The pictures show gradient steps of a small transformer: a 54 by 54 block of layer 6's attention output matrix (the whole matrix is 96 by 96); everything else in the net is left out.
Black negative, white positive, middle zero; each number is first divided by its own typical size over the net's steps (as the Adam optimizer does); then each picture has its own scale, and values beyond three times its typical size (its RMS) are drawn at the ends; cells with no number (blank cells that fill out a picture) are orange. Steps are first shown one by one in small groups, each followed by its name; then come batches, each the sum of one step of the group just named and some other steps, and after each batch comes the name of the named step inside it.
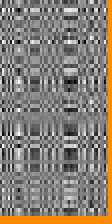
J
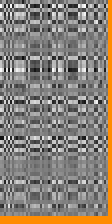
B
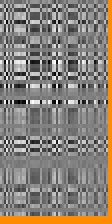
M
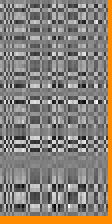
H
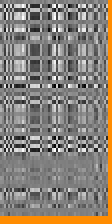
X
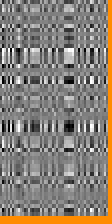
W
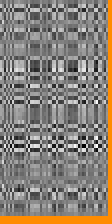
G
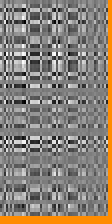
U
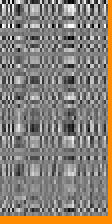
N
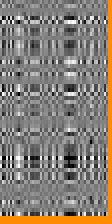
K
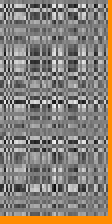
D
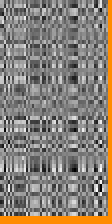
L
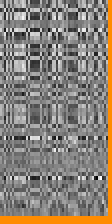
X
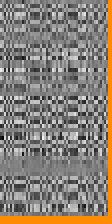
B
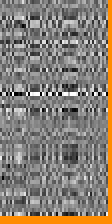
K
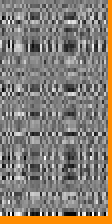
K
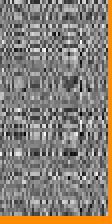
J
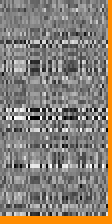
D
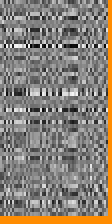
L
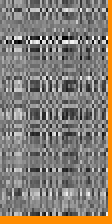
J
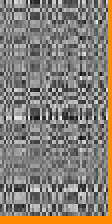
H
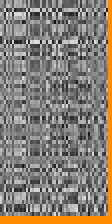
U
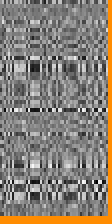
L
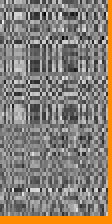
G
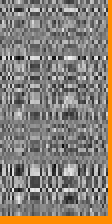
G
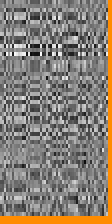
U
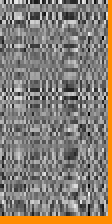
K
